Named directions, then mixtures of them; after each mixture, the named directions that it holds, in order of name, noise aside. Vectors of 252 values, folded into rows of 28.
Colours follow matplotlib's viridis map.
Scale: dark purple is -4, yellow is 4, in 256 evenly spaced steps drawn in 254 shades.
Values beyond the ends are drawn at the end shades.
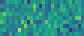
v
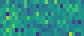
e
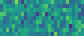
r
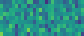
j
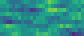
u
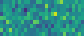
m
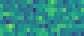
j, u.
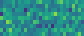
m.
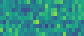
m, u.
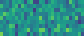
j.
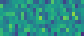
j.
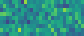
r, u, v.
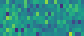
e.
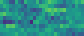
r, u.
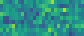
r, u.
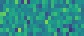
e, r, v.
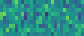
j, r.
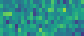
j, u, v.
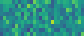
j.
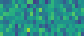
j.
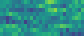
u.
